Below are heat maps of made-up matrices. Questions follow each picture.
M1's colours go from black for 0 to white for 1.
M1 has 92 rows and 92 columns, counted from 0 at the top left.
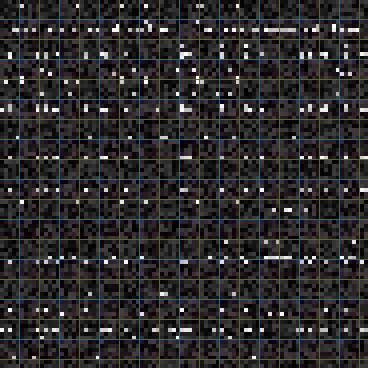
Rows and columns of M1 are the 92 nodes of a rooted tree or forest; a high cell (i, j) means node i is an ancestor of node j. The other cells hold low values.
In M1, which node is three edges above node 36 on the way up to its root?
50
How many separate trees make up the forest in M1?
4
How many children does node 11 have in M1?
4
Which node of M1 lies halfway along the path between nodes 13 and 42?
27
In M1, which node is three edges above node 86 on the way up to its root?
26
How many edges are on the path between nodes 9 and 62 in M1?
9
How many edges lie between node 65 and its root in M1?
5
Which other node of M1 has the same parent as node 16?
1
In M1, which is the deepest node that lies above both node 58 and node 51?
34
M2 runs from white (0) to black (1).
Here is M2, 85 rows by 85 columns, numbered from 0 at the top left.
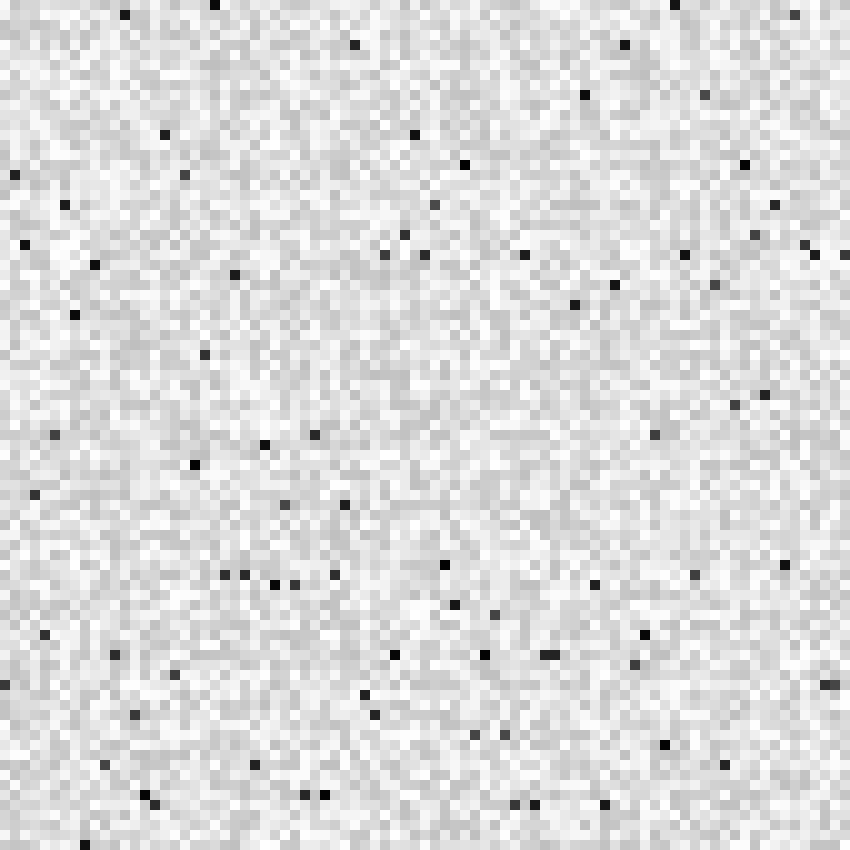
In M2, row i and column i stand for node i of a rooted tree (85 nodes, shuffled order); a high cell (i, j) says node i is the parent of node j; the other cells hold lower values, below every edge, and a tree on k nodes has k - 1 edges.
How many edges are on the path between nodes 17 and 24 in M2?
5
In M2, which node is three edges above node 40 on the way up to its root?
58
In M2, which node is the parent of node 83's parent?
25
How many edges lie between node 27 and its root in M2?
5
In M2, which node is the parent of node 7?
31
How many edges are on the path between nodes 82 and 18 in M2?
5
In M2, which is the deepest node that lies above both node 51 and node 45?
80
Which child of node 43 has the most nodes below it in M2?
65
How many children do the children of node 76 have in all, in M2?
6
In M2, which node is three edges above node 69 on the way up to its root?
79
